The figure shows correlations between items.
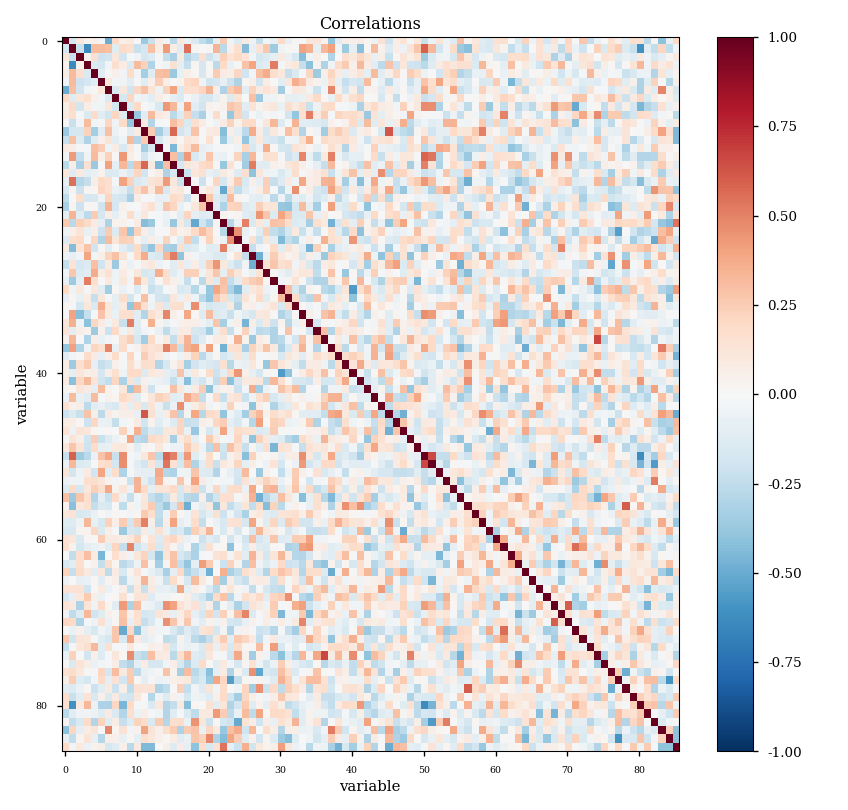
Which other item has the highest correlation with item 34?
9
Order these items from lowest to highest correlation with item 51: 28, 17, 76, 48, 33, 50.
28, 48, 76, 17, 33, 50
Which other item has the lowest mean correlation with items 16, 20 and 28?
76
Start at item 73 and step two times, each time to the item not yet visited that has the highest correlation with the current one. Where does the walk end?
3
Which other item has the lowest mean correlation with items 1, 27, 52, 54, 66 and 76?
80
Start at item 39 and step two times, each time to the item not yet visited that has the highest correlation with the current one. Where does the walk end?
78
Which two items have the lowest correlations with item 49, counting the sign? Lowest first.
29, 56
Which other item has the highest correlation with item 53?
82
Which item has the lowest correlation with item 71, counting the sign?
8
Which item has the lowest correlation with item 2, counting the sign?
33
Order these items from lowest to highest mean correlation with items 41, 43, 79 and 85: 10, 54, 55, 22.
54, 10, 55, 22
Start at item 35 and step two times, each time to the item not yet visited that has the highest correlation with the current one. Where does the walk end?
36
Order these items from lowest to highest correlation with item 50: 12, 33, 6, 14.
12, 6, 33, 14
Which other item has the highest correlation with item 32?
18
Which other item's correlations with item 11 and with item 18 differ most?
13
